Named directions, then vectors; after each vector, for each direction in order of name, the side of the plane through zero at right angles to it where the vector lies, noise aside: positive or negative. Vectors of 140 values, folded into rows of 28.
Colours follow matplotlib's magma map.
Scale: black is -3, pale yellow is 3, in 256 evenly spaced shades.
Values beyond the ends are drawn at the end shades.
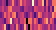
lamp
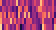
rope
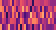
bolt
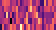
negative, negative, negative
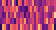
negative, positive, negative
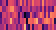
positive, positive, negative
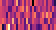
positive, negative, positive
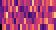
negative, positive, negative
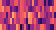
positive, positive, positive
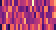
negative, positive, negative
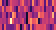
positive, positive, positive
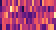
negative, positive, negative
